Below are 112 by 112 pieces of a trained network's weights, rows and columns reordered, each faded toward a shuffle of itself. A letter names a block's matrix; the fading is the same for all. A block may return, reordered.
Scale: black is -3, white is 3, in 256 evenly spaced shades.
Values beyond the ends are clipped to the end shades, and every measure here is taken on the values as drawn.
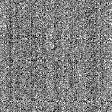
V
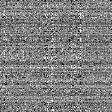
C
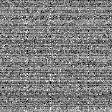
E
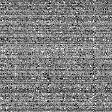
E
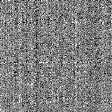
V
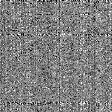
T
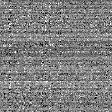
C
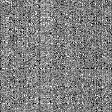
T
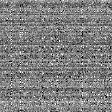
C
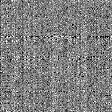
V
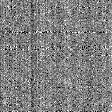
T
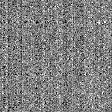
V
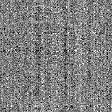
V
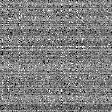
C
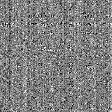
T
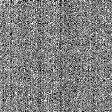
T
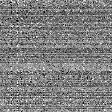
E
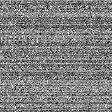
E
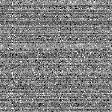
E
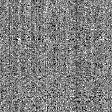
T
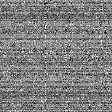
E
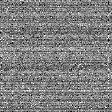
E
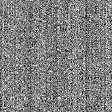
V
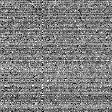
E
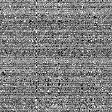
E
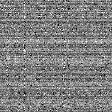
E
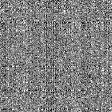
V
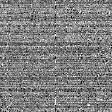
E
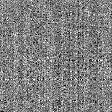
V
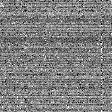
E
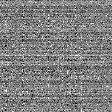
C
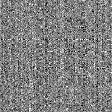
V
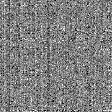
T
